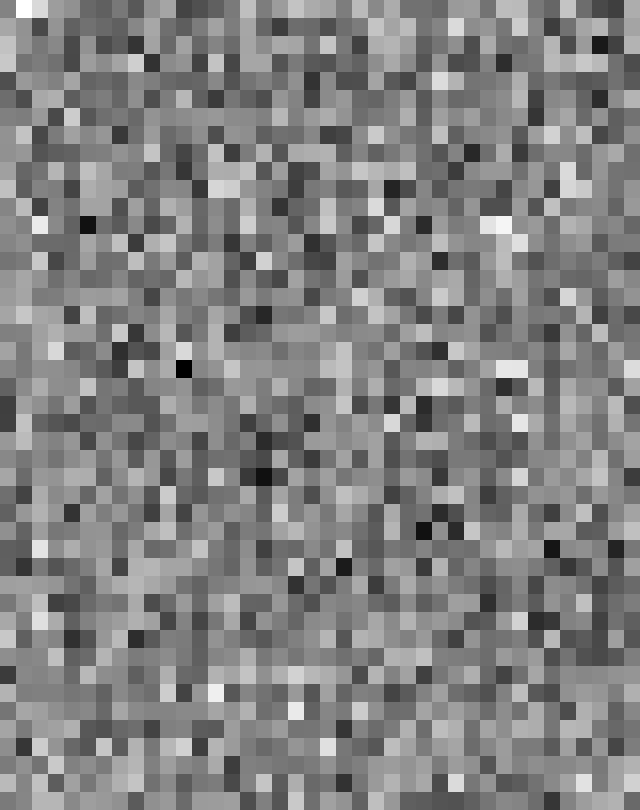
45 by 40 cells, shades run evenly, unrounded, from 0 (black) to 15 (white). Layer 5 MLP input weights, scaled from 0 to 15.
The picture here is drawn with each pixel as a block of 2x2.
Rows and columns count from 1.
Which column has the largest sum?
3
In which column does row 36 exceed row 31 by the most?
35
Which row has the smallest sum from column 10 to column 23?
5
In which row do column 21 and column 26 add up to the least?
8
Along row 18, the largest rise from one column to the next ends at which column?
6
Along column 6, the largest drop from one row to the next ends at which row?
13
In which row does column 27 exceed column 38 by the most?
37
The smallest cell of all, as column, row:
12, 21
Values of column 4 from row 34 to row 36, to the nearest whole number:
4 10 8
